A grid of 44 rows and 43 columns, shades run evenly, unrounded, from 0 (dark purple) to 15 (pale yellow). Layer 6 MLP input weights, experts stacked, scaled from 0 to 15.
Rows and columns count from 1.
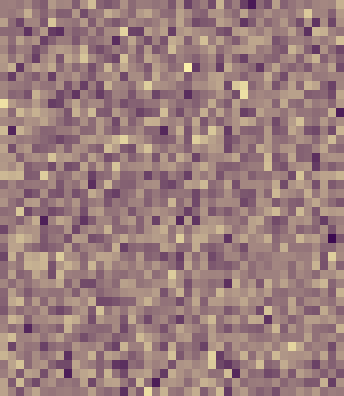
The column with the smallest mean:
29
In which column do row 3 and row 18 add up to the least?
40
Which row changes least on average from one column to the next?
38
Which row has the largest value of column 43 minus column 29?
15
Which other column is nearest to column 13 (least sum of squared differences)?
17
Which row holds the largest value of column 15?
19
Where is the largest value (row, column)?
8, 24
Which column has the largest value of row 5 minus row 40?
28
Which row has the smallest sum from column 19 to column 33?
1
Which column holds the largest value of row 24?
3
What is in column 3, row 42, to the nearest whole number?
5
